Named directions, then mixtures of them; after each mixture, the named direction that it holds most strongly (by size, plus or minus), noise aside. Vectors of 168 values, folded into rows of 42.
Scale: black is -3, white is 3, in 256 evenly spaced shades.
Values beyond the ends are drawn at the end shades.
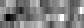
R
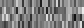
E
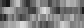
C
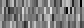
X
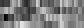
C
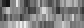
C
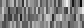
X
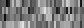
C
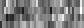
R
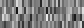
E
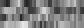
C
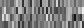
E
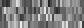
C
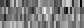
X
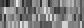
C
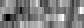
R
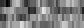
C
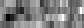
R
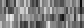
R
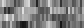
C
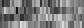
C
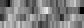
C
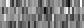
X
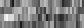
R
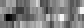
R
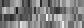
C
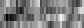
R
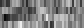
C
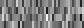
E
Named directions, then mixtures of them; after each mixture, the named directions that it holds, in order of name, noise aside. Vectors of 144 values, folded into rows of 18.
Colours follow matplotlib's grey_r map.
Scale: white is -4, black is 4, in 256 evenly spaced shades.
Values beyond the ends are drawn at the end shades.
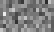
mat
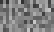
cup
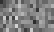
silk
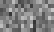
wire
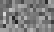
mat, silk.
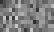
silk.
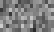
wire.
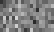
silk.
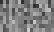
cup.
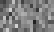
silk, wire.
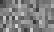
silk.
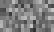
wire.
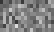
mat, silk.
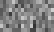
wire.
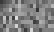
silk.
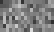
mat, silk.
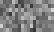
wire.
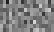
cup.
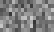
wire.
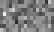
mat.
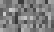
mat, wire.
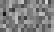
mat.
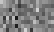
silk.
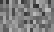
cup.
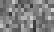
wire.
